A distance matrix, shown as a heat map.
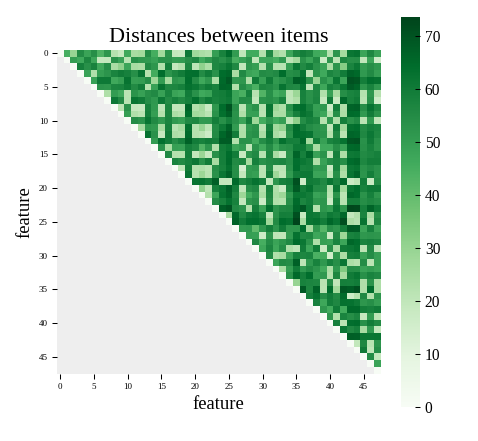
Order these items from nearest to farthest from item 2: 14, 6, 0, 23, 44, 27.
27, 0, 6, 14, 23, 44
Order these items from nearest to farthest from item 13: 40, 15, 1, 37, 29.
37, 29, 1, 40, 15
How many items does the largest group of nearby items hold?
18
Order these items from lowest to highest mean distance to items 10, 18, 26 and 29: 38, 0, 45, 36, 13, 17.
45, 0, 17, 13, 38, 36
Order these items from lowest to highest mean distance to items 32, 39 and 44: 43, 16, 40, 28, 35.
43, 40, 35, 28, 16
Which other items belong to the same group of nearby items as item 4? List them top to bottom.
14, 16, 23, 28, 38
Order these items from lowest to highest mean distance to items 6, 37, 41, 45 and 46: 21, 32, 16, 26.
26, 32, 21, 16
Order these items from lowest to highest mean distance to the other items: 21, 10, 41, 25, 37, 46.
21, 10, 41, 46, 37, 25
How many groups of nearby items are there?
5
